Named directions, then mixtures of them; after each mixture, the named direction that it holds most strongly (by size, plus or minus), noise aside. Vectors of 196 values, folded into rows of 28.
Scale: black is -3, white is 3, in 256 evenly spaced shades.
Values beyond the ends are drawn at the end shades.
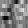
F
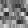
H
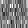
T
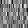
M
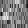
T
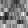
H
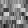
H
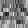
H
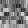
H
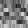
H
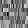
M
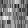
F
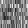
T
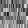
H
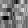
F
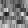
H
